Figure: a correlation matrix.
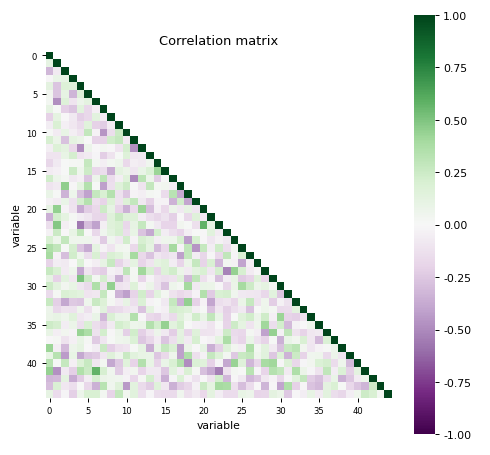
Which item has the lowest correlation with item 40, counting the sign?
18
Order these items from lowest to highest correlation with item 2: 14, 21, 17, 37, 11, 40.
11, 37, 14, 21, 40, 17
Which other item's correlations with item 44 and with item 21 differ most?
41
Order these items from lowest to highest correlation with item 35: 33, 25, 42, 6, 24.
42, 6, 33, 25, 24
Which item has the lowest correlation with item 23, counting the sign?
28
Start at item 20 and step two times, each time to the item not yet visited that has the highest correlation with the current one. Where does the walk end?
1
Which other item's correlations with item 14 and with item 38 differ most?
0
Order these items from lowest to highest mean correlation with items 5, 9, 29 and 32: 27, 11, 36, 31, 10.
31, 27, 11, 10, 36
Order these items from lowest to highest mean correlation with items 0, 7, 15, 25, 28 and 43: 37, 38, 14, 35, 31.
37, 14, 31, 35, 38
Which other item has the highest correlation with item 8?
30
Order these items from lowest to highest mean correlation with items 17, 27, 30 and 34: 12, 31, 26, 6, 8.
31, 12, 26, 6, 8
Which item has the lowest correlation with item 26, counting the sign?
17
